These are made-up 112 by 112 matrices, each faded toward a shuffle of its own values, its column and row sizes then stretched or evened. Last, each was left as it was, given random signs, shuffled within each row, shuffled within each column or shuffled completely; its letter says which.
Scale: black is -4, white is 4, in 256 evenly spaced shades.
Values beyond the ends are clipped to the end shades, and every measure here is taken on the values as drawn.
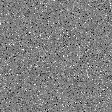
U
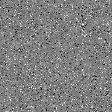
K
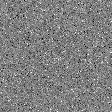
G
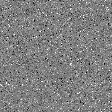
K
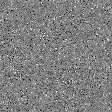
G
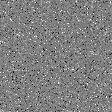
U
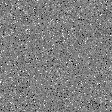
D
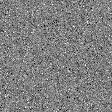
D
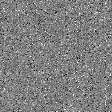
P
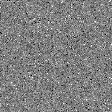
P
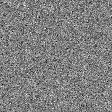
G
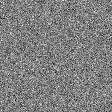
G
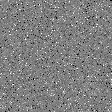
G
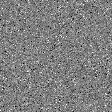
D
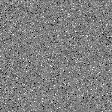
D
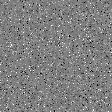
D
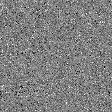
K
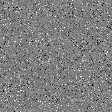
P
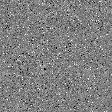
K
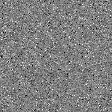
P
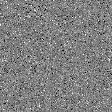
P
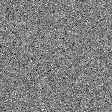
G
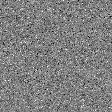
U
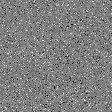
G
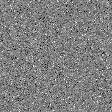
G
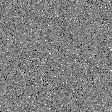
G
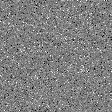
G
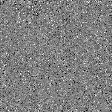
P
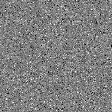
P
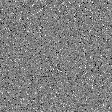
D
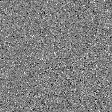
K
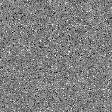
P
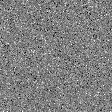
G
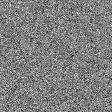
D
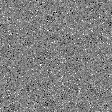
K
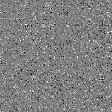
P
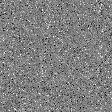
D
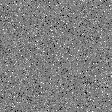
G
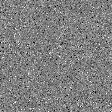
K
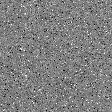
G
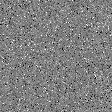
G
